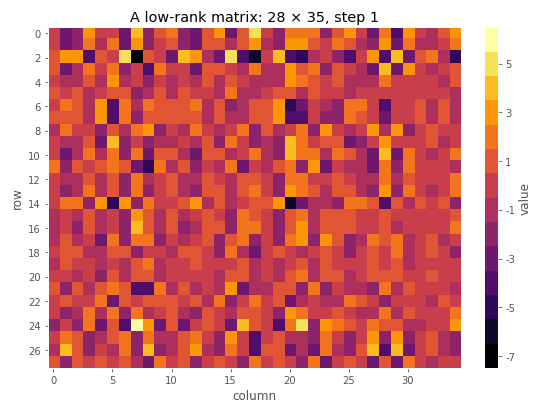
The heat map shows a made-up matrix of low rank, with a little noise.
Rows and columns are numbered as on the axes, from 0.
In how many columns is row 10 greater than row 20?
16
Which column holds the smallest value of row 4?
8
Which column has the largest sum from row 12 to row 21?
21
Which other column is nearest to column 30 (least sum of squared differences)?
22
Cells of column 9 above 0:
10
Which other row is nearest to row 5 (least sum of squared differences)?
18
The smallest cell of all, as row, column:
2, 7
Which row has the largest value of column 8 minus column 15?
24
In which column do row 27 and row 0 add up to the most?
17
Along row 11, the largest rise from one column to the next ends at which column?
9
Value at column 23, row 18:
1
